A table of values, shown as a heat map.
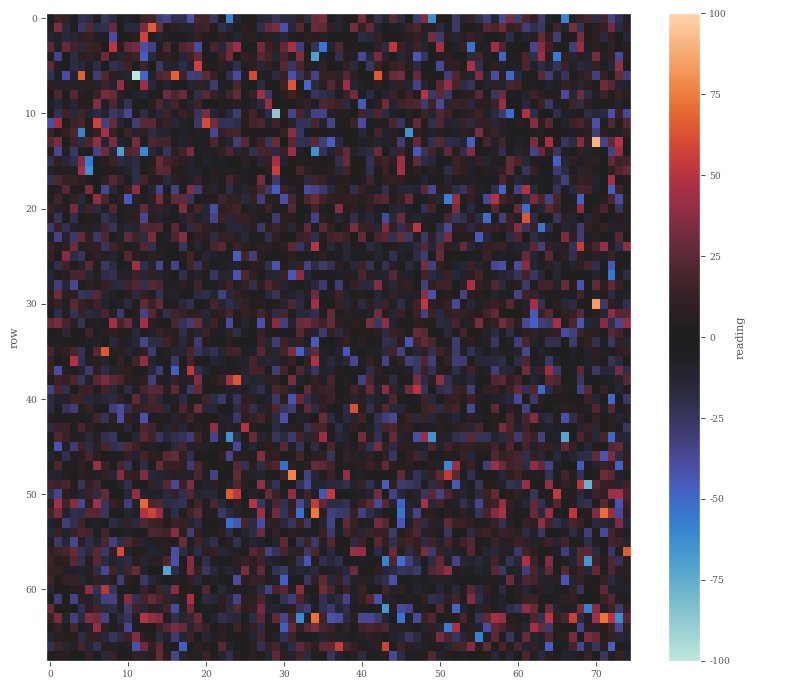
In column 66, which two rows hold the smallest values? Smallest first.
44, 0
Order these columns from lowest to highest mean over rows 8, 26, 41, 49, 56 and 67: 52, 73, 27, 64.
52, 73, 64, 27
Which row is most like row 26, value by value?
18
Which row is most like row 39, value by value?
22
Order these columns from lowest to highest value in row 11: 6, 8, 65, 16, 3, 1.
16, 65, 3, 8, 1, 6
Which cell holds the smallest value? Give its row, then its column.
6, 11
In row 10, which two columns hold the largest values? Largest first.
61, 20
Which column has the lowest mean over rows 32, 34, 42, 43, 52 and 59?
30
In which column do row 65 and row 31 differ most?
55
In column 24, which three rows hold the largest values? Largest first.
38, 50, 3
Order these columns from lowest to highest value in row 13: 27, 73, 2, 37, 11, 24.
24, 37, 2, 27, 11, 73
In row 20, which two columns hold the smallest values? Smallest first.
61, 21
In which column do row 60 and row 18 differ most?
7
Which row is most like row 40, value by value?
27
